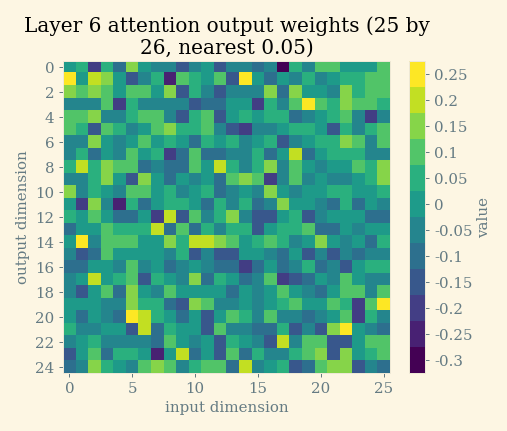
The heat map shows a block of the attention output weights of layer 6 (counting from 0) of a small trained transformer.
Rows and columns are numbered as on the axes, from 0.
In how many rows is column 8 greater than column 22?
5
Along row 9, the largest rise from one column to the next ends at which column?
6
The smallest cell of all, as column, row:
17, 0
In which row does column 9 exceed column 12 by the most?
23
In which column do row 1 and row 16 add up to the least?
8
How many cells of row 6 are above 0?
11
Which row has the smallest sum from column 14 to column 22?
16
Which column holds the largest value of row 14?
1
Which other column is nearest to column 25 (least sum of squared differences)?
24
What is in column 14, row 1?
0.25
